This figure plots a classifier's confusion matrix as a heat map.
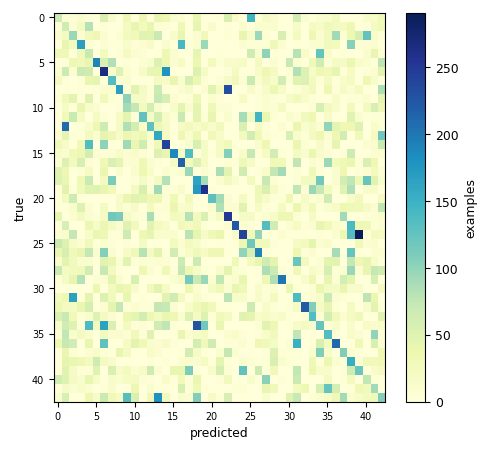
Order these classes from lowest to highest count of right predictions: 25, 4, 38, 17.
4, 17, 25, 38
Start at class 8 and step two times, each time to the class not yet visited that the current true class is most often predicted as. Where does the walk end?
7
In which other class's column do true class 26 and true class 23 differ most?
27
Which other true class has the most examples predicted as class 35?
41
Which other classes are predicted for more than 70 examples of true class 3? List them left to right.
16, 19, 38
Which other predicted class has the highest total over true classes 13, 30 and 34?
18
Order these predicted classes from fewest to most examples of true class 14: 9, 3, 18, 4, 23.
23, 3, 18, 9, 4
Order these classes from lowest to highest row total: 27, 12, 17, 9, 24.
9, 17, 27, 12, 24
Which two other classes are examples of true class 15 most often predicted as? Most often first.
17, 22
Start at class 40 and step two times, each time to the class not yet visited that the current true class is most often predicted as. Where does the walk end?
31
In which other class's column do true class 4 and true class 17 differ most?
34
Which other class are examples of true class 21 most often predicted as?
42
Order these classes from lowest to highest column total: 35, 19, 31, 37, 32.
32, 37, 19, 35, 31
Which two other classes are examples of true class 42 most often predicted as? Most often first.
13, 9
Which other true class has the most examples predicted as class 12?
22
